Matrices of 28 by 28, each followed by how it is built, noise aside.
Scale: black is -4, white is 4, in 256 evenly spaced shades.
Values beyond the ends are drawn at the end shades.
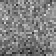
smooth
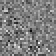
lower triangular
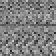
repeating columns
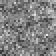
smooth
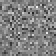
low rank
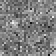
smooth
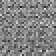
repeating columns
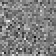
lower triangular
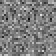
repeating columns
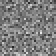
repeating columns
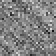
Toeplitz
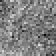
smooth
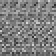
repeating columns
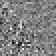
lower triangular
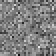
blocks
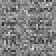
blocks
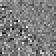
lower triangular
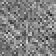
Toeplitz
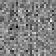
blocks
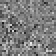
lower triangular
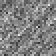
Hankel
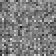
blocks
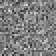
blocks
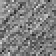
Hankel
